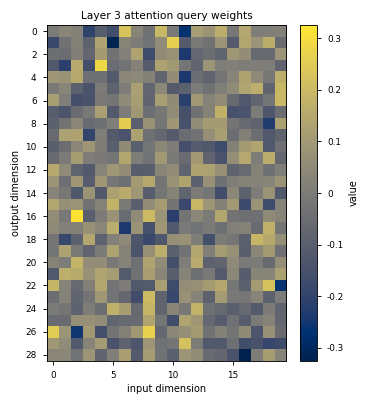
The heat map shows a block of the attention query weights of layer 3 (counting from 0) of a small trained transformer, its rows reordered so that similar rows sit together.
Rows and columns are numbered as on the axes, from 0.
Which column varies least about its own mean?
15
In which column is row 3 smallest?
1
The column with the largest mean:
12
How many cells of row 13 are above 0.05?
9
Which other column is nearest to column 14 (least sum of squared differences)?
13
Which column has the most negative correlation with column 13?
3
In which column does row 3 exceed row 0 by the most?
4
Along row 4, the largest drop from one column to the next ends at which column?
11
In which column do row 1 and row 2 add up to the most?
10
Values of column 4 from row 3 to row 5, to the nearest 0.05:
0.3 -0.05 0
